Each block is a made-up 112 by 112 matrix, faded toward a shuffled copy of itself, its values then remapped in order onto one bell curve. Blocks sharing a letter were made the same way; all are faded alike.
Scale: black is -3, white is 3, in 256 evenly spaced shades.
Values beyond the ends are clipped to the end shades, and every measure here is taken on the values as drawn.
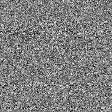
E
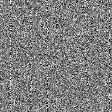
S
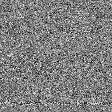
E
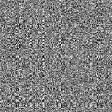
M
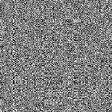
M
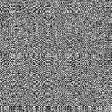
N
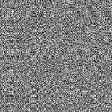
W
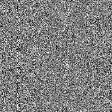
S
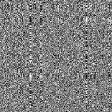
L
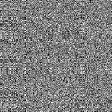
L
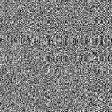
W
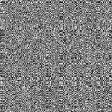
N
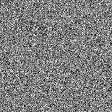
E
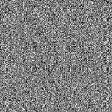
M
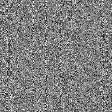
S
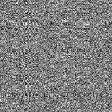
L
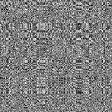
N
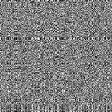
N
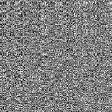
L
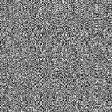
W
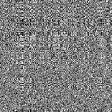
L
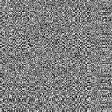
N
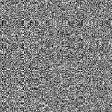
M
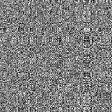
L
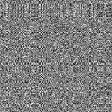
N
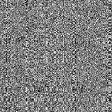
L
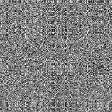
L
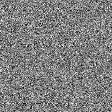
E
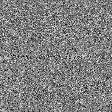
E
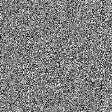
S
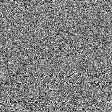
E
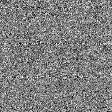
E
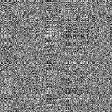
M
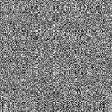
W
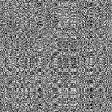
N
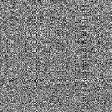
M
